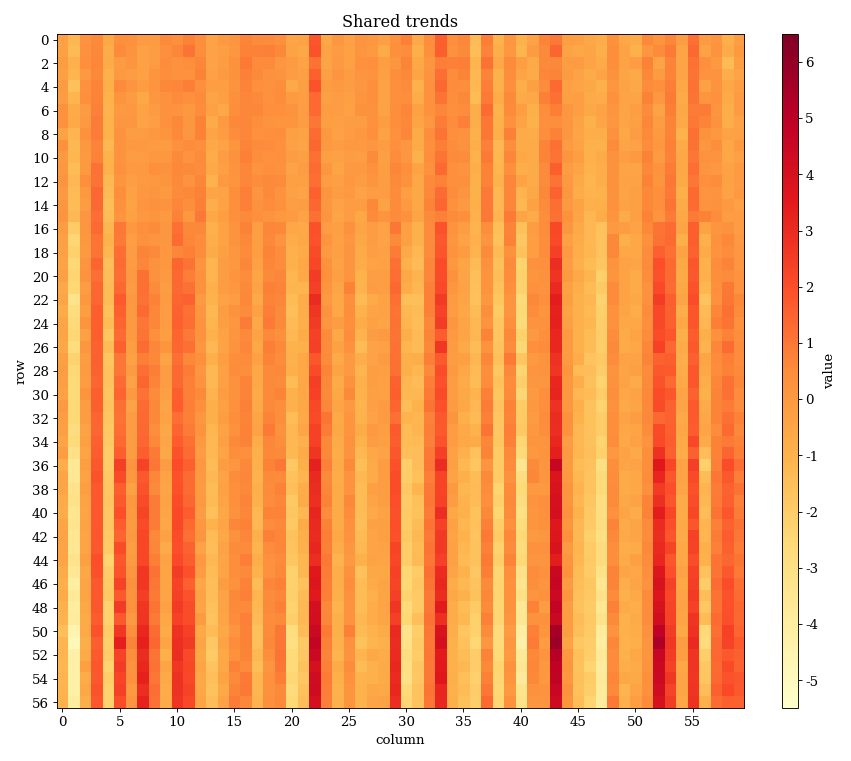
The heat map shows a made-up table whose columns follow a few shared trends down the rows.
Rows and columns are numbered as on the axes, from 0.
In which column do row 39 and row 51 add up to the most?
43
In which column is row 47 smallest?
1
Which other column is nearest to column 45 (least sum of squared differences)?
13
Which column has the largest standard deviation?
52
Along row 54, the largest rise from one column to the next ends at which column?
22
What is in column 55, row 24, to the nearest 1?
2
